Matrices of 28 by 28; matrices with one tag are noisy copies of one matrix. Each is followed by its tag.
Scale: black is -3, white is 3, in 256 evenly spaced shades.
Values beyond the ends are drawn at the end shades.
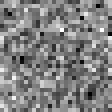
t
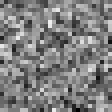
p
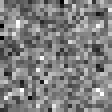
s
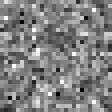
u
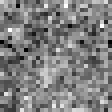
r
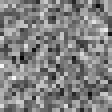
t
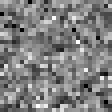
u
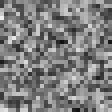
p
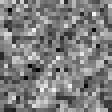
u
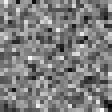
u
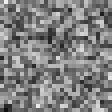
u
